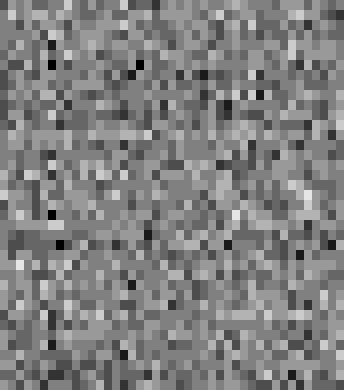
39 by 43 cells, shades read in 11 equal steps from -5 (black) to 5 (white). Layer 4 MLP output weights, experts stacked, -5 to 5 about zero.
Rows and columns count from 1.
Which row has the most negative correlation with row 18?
12
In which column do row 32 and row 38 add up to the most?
34
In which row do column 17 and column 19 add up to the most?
14
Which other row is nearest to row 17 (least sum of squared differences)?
4
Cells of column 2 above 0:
14
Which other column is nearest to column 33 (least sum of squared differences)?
41
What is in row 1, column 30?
2
